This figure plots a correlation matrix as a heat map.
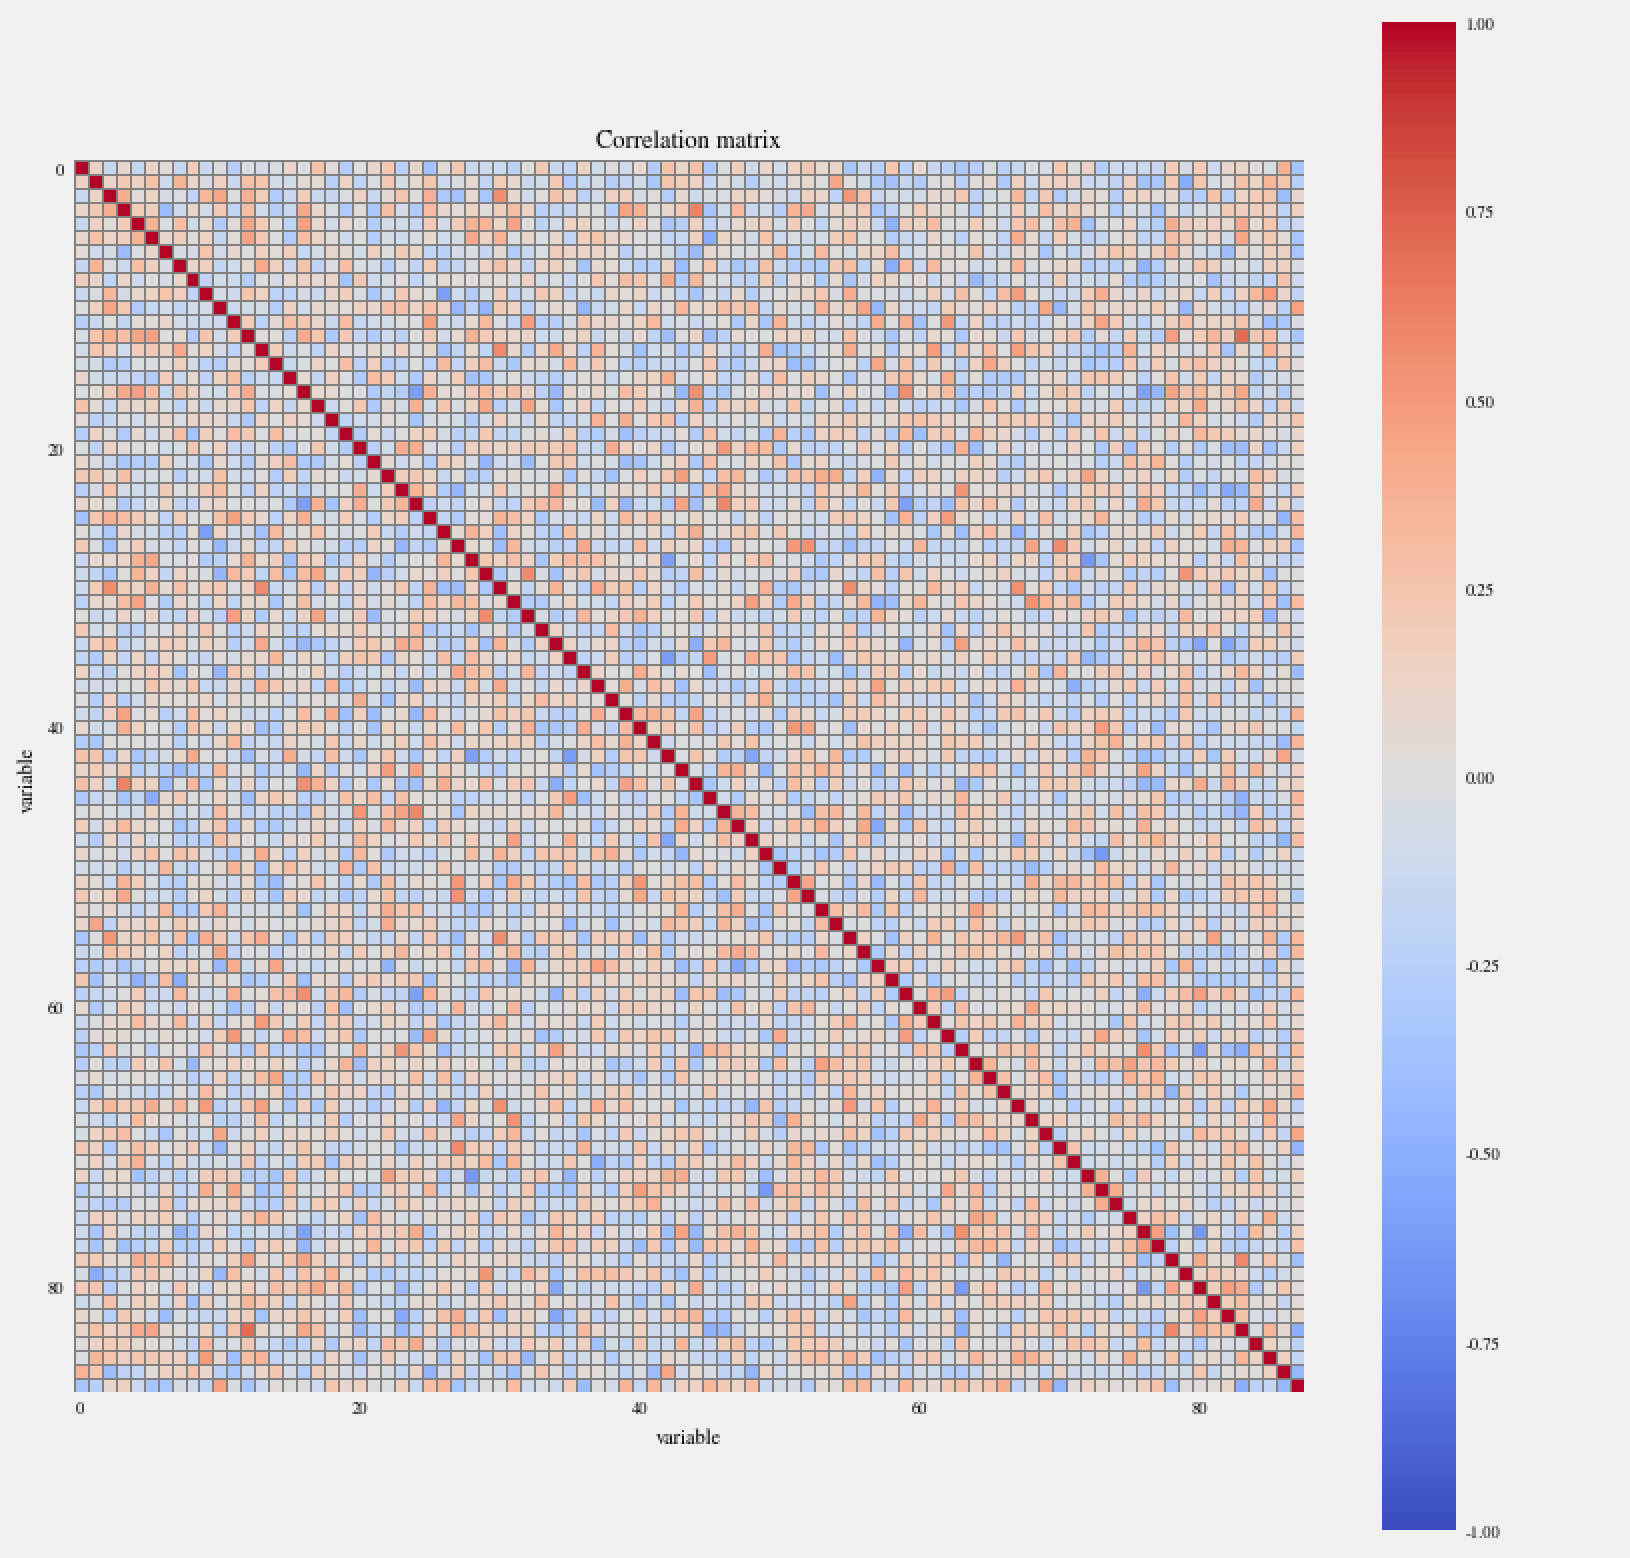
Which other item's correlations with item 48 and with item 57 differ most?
31
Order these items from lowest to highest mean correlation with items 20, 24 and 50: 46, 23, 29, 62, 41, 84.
62, 41, 29, 84, 23, 46
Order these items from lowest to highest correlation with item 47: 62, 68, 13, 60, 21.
13, 62, 21, 68, 60
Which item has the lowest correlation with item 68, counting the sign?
50
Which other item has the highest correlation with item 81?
55
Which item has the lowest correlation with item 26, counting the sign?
9
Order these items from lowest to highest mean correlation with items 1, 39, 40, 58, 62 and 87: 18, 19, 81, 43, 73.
81, 19, 43, 18, 73
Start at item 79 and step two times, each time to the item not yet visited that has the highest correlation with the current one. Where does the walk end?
32
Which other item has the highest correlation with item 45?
35
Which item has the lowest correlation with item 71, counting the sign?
37
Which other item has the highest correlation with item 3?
44
